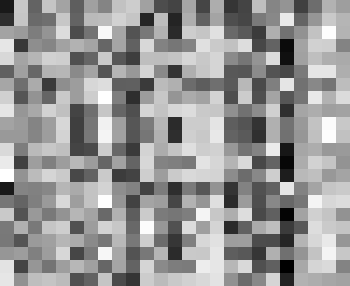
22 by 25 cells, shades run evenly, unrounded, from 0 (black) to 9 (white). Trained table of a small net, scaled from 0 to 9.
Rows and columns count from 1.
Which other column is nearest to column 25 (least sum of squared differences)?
5
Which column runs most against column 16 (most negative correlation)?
21
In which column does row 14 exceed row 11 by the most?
13
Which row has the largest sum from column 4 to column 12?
18
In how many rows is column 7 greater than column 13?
17
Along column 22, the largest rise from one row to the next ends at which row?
19
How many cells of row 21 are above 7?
7
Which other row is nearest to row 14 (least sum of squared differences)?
22
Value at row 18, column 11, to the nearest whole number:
9
